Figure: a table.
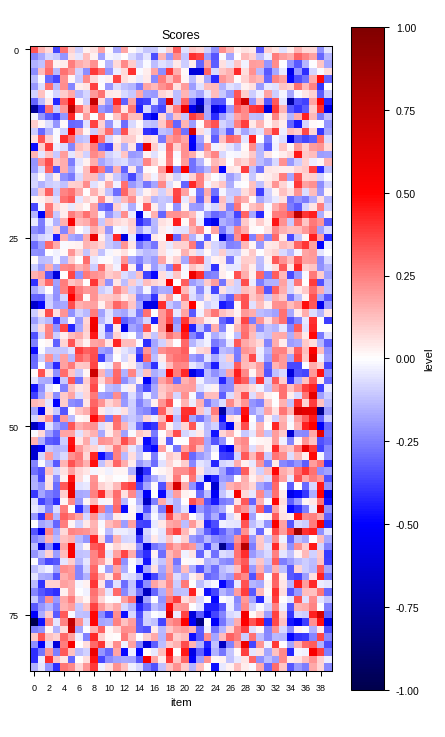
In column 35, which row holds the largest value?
64
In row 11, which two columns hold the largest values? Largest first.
21, 5
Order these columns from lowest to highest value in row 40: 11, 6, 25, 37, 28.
25, 11, 28, 6, 37
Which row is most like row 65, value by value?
69
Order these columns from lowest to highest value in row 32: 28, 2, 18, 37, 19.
18, 2, 28, 37, 19
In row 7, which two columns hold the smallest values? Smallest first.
34, 22
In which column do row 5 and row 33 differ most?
5
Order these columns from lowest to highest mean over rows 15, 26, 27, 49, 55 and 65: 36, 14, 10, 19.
14, 10, 19, 36
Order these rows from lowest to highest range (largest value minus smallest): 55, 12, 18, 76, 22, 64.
18, 55, 12, 22, 64, 76
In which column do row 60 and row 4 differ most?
15
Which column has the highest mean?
8
